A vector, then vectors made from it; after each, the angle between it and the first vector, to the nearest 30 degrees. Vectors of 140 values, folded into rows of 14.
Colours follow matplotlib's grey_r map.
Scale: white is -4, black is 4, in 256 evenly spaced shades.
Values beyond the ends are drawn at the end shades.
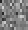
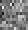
30 degrees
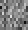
90 degrees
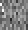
60 degrees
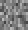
120 degrees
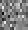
30 degrees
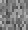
90 degrees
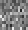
120 degrees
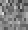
120 degrees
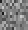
30 degrees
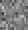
30 degrees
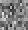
120 degrees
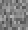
90 degrees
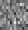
90 degrees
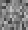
90 degrees
